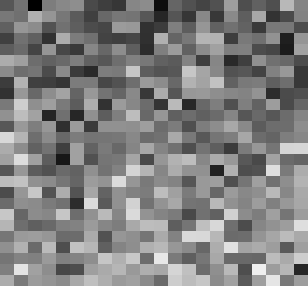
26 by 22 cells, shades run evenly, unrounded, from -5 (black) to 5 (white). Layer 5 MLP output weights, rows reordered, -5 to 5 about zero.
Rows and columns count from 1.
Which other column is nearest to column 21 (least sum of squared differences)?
11
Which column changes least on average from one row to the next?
18
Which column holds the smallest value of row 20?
14
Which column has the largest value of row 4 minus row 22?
5
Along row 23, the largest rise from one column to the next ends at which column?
6
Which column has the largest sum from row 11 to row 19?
2
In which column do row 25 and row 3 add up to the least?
22
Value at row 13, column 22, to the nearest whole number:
0
